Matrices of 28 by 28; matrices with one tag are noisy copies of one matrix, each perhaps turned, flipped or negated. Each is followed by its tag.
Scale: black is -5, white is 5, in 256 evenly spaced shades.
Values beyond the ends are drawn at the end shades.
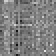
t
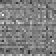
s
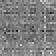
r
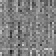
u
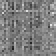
r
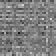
s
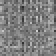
s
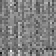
u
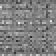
s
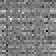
u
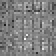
r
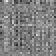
t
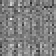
u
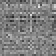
t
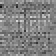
t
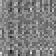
u
